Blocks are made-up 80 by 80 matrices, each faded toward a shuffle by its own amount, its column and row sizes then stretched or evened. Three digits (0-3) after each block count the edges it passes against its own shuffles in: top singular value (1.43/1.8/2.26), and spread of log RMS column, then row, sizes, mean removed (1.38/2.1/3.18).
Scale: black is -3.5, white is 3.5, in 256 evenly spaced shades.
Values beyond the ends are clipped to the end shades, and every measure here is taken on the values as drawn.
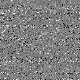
1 0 2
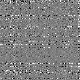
2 2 3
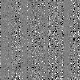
1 3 1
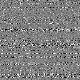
1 0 3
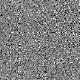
2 2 2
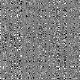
0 3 2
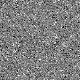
0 1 1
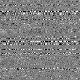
3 0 3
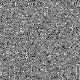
1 0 1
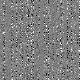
1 3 0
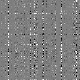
1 3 2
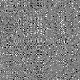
3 1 1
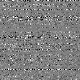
1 1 3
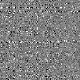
2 2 2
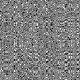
3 2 0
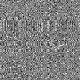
3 1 1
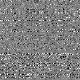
2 0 3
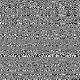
3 0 3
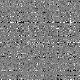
1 2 3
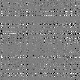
2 2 3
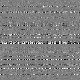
3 0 3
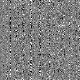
0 3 1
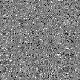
2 0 1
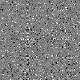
2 1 1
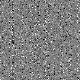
0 2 0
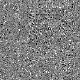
1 2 0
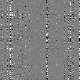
3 3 1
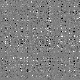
1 2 2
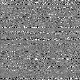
0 0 3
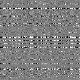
3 0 3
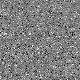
0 0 1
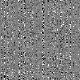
0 3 1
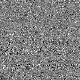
0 0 2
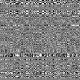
3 1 3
